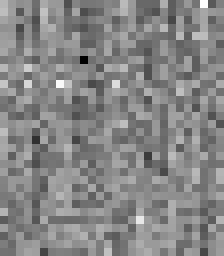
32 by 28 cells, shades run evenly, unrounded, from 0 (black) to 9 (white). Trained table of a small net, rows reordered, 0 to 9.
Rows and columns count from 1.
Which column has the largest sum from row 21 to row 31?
18
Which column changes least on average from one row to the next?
22
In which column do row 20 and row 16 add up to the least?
19
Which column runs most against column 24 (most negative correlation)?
13
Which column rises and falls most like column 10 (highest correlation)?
27
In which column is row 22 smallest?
21
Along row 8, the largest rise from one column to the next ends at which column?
12
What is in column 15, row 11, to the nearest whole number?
8
